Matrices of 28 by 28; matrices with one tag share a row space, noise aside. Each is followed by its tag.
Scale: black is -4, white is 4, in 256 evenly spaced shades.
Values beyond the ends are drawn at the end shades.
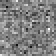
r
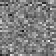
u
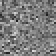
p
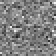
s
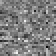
r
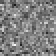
p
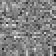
s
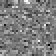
r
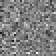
p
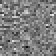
p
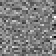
s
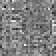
s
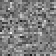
u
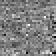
s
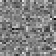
s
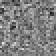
p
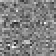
p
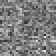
u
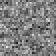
r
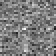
r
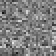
s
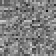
r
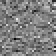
s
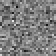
p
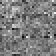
s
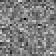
u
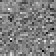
u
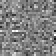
s
